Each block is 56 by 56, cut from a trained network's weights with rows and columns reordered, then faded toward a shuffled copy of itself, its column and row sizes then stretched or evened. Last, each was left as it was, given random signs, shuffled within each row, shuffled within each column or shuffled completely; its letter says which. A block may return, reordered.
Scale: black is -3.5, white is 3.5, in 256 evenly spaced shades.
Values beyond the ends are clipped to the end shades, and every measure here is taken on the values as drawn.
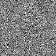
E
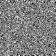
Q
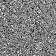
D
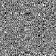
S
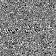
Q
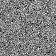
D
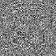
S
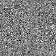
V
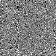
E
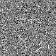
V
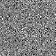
S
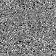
Q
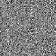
S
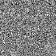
V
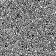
D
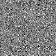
V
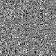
S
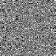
S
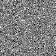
E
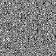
S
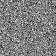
D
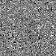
V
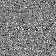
Q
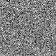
E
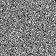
D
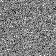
D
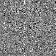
V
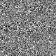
V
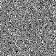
E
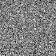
V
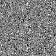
E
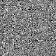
V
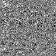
V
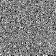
Q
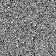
D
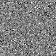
Q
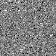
Q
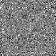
S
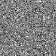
S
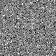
D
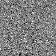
E
